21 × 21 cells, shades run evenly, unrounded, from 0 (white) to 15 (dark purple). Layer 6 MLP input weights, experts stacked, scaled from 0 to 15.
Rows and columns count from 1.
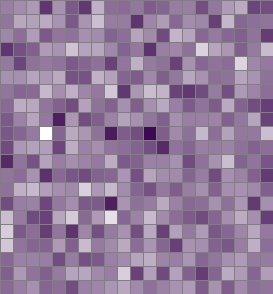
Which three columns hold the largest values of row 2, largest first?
11, 17, 6
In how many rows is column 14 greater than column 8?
10
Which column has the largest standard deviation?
4
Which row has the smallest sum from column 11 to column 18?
19
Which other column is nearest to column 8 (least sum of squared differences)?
5
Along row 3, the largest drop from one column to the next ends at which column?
14
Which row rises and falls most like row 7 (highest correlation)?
16
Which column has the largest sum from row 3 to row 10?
1
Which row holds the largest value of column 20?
15
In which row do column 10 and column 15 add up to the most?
7
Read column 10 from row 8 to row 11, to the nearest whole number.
7 6 10 9
